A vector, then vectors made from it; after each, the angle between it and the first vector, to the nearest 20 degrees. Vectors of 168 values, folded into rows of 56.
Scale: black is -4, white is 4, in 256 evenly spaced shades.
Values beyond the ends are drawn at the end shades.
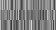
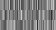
80 degrees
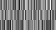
100 degrees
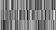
60 degrees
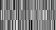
140 degrees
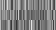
20 degrees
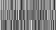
20 degrees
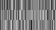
160 degrees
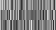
20 degrees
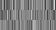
120 degrees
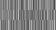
40 degrees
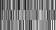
140 degrees
